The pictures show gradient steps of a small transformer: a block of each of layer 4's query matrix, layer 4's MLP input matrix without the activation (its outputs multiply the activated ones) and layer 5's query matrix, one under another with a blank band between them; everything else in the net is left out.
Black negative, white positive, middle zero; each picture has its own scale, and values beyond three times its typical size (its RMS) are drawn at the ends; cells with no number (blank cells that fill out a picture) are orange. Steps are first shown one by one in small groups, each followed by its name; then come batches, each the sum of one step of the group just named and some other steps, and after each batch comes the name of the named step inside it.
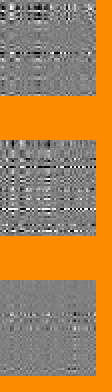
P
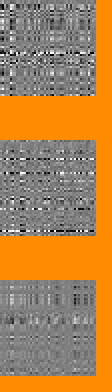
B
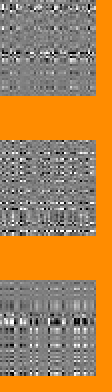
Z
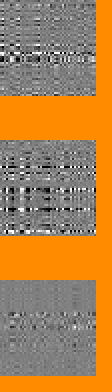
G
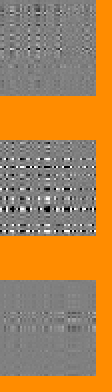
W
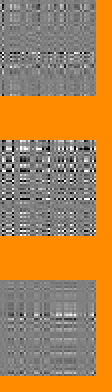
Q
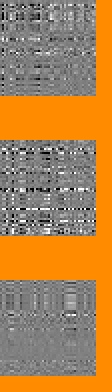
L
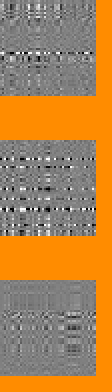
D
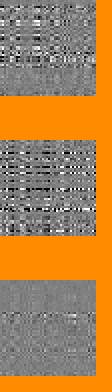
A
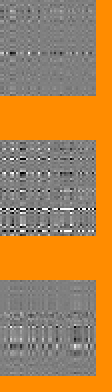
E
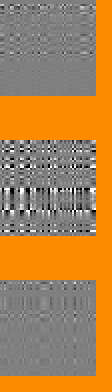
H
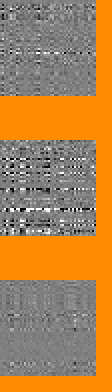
L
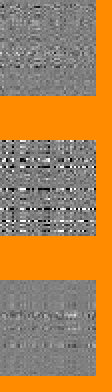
A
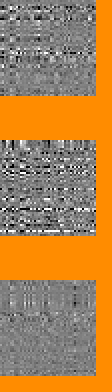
A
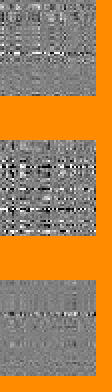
G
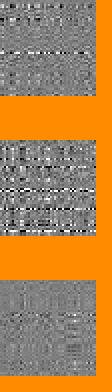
D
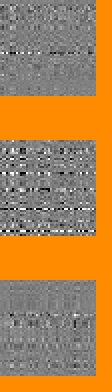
E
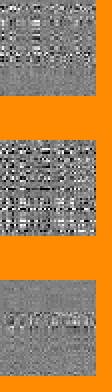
A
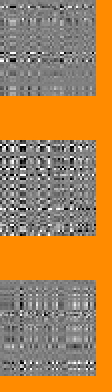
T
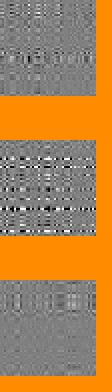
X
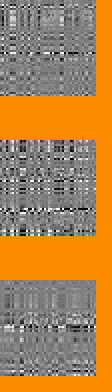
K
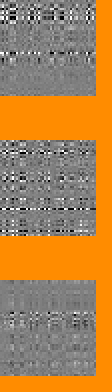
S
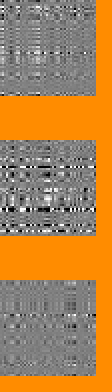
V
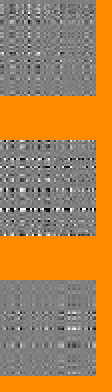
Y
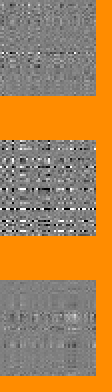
Y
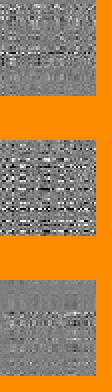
S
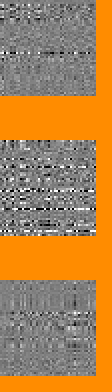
Y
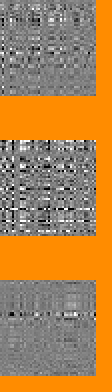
X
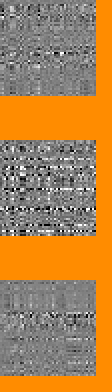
K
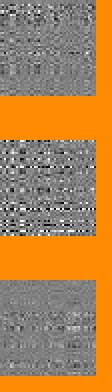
Y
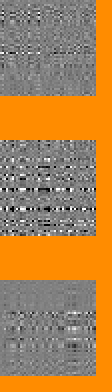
Y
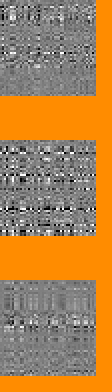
K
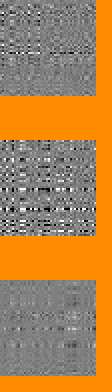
Y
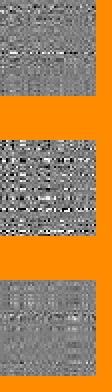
T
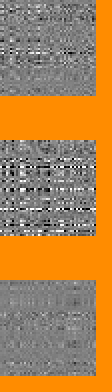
Y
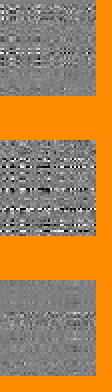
S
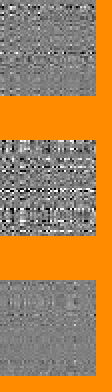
X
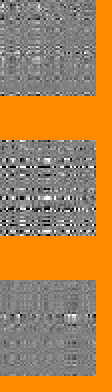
V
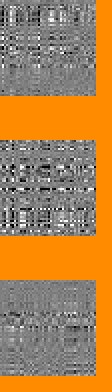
K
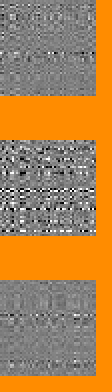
X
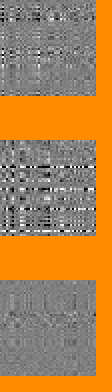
V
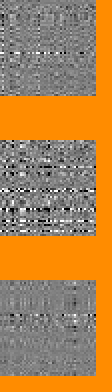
V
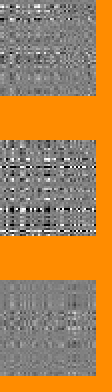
Y
